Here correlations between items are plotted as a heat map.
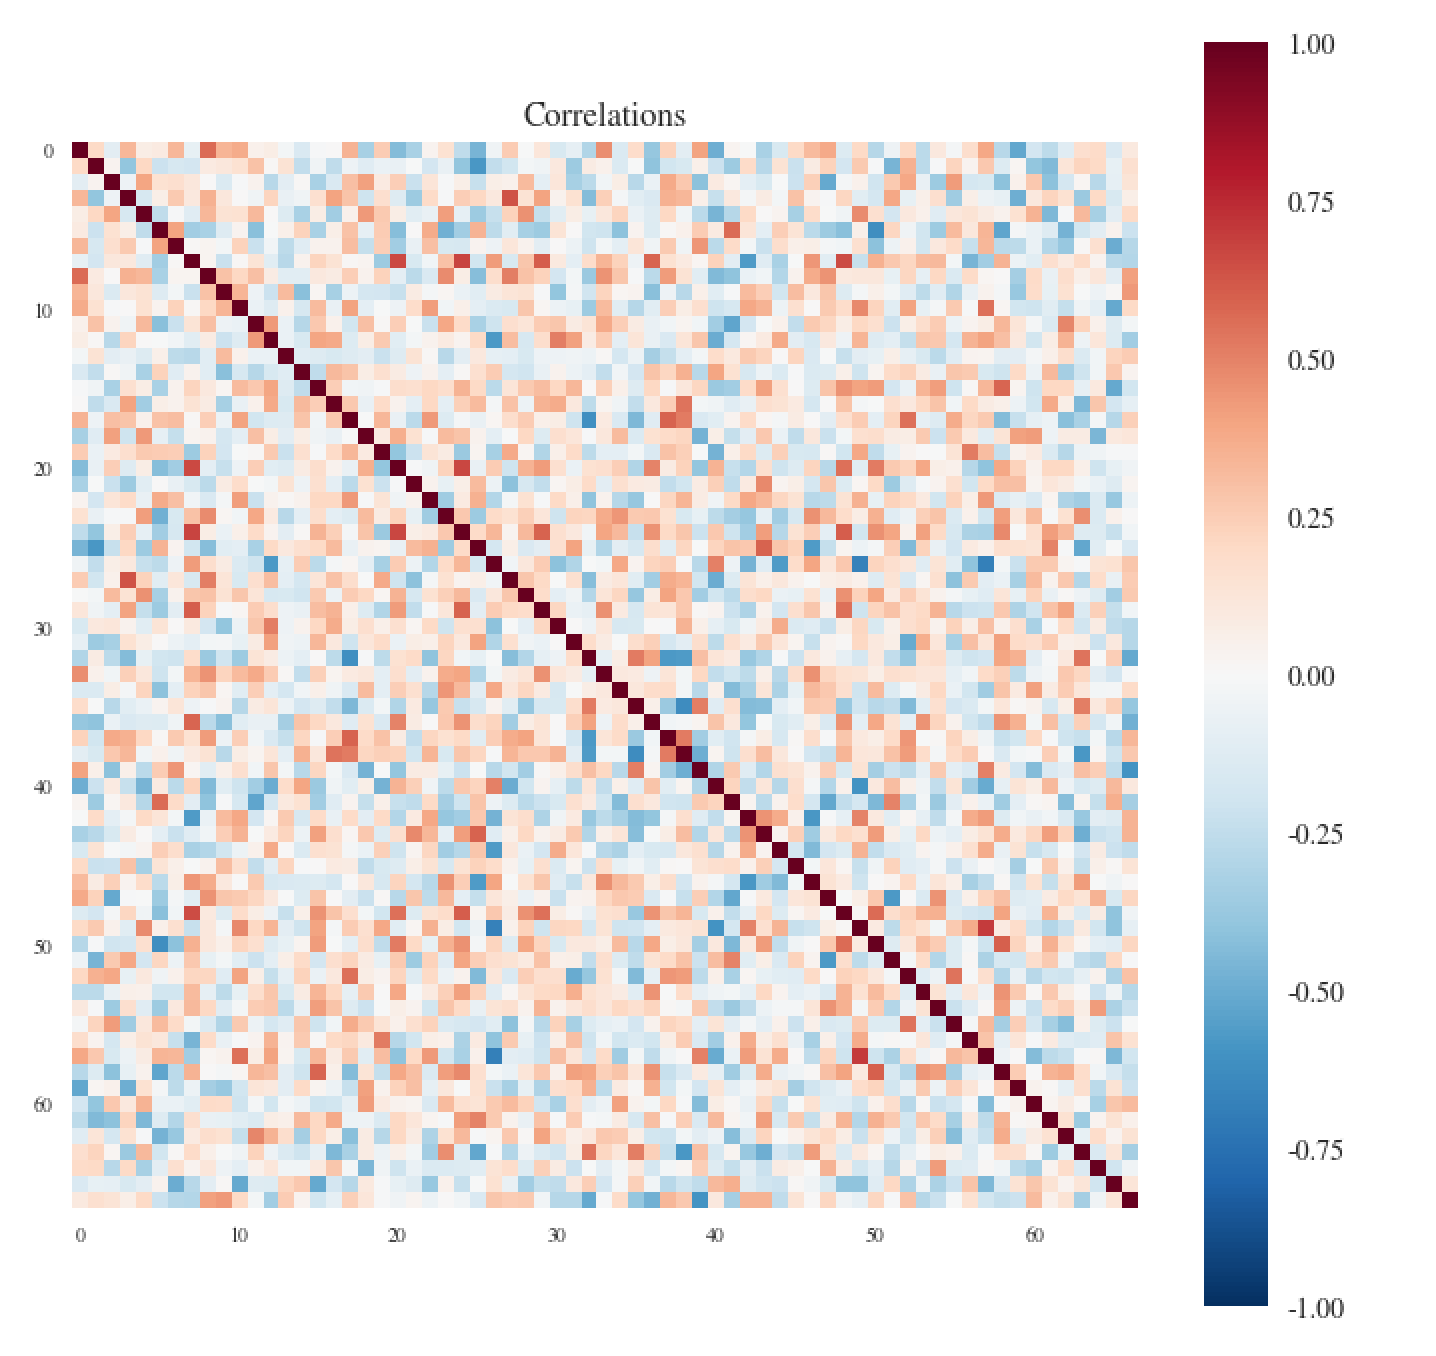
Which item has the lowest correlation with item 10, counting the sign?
65
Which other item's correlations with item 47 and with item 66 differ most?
39
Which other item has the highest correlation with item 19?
56
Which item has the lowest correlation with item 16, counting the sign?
63
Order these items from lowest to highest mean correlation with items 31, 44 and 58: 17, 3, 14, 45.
17, 14, 45, 3
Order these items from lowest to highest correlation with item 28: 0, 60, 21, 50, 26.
21, 0, 26, 60, 50
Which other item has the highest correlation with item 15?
58
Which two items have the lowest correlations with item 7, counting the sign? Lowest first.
42, 56
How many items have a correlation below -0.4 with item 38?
4
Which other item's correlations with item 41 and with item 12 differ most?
11
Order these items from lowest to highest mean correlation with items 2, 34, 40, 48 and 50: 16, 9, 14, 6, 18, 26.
6, 9, 16, 14, 18, 26
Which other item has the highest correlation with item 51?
41
